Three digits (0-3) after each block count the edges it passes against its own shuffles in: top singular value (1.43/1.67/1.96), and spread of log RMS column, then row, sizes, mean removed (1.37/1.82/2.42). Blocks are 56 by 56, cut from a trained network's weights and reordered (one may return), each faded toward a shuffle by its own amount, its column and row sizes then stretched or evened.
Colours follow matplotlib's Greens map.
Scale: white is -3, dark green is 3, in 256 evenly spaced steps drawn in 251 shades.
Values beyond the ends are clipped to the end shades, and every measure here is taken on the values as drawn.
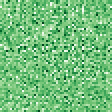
2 2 1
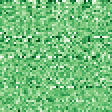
2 0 3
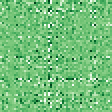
2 3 3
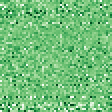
0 0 3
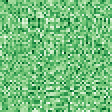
3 1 2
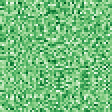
2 1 1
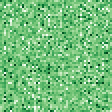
0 2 1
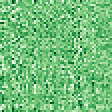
2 3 0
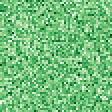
1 0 0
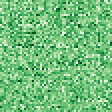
1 0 2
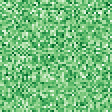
3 0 2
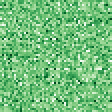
1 0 2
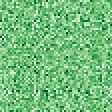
1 1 2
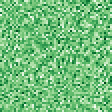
1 1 0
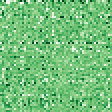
0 2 3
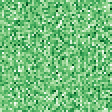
1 2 0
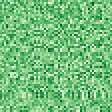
3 1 2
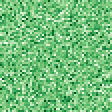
1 0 1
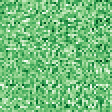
2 1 2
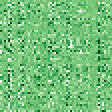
0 3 3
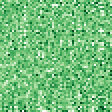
1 1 2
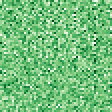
1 1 1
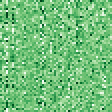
1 3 0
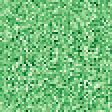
0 2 1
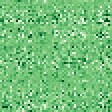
0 3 3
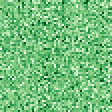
0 2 0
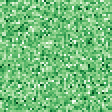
0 0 1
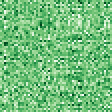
2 2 0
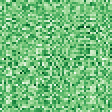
3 0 2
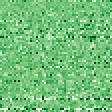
1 0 3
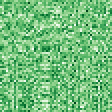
3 0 2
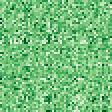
1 1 2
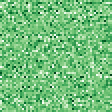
0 0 2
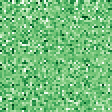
1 2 3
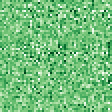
1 2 2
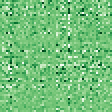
1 3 3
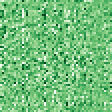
2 3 2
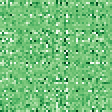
1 3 3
